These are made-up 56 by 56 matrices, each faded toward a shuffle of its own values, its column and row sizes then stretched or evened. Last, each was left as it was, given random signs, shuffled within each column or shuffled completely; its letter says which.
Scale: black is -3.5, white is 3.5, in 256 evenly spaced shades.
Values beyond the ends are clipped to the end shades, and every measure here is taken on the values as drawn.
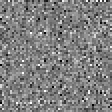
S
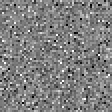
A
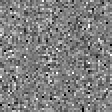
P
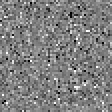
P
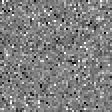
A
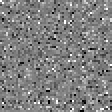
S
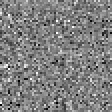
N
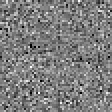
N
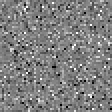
A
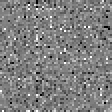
S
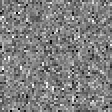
N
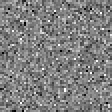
A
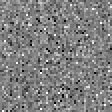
P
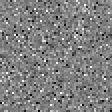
A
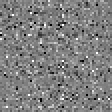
S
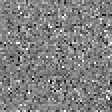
N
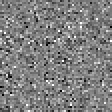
S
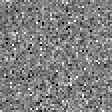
P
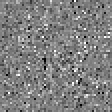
N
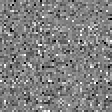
S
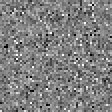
N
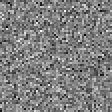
A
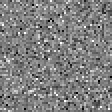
A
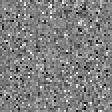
P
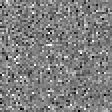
N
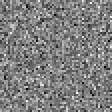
P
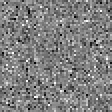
P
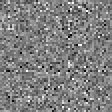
S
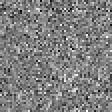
N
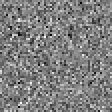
S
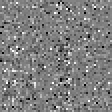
N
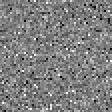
A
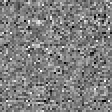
S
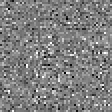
S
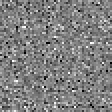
N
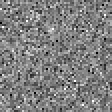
A
